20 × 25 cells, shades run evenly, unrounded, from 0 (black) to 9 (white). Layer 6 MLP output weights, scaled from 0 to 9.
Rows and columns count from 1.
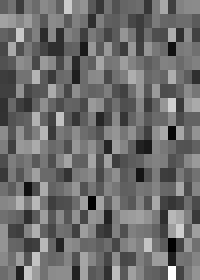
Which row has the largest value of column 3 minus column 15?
3
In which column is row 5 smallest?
10
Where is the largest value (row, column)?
20, 22
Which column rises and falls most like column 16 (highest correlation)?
13
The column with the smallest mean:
14
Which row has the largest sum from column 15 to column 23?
16
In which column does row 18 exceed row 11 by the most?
19
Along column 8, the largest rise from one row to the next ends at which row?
9
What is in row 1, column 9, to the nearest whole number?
7
